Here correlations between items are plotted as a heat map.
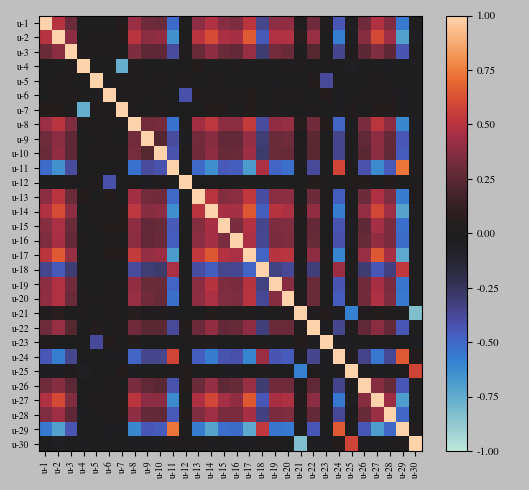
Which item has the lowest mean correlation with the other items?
u-29
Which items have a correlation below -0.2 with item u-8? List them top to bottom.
u-11, u-18, u-24, u-29
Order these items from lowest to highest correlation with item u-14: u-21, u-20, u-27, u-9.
u-21, u-9, u-20, u-27
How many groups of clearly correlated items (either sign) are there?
5
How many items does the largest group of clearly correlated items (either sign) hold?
21
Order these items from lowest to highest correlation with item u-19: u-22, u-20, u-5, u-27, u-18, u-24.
u-24, u-18, u-5, u-22, u-20, u-27
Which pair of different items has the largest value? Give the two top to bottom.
u-11, u-29
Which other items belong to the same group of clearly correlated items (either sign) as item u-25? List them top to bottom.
u-21, u-30
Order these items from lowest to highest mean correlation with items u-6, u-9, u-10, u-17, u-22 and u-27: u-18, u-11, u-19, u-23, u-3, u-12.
u-11, u-18, u-12, u-23, u-3, u-19
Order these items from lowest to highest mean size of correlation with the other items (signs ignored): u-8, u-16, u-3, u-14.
u-3, u-16, u-8, u-14
